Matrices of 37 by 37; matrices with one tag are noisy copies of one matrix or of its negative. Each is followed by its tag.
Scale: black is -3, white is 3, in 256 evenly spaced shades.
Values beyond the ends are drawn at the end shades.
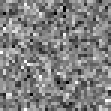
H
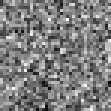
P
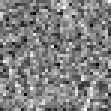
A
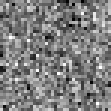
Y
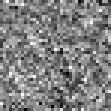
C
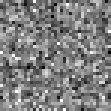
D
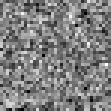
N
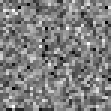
N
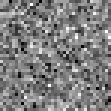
H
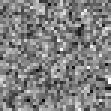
N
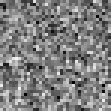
D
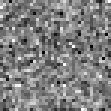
A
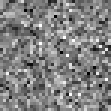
H
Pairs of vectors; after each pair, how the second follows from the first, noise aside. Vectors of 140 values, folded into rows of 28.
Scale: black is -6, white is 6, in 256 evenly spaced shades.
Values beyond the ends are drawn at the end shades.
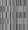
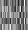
wrapped around, negated, scaled up.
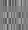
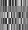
scaled up.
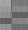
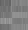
negated, shrunk.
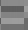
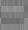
negated, shrunk.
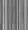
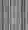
reversed, negated.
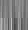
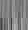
negated.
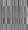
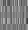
negated.
